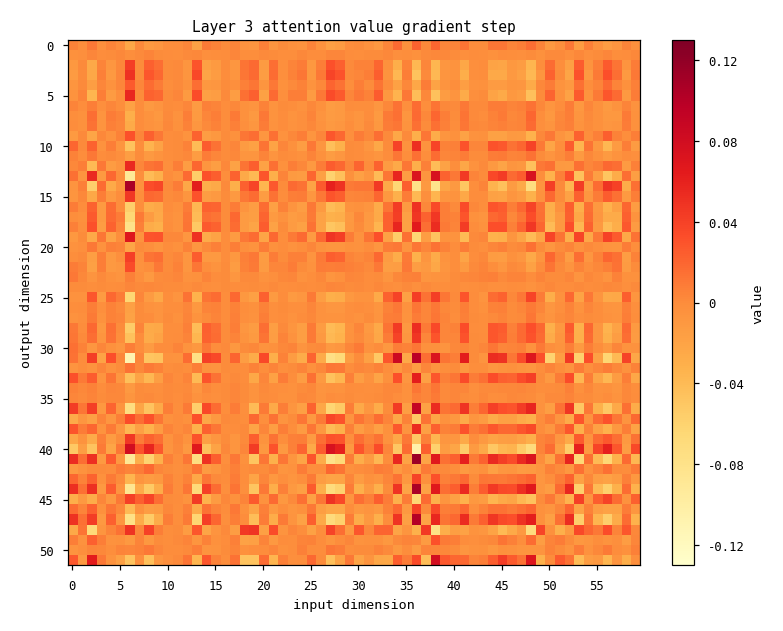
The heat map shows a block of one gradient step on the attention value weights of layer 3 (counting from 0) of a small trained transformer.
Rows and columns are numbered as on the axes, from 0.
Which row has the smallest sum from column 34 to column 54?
40
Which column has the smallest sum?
6
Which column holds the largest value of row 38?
36
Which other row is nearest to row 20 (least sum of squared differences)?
27
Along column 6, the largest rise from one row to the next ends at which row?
14
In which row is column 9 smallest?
31
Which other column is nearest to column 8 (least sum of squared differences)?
53
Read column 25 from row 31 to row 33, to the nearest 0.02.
0.02 0 0.02
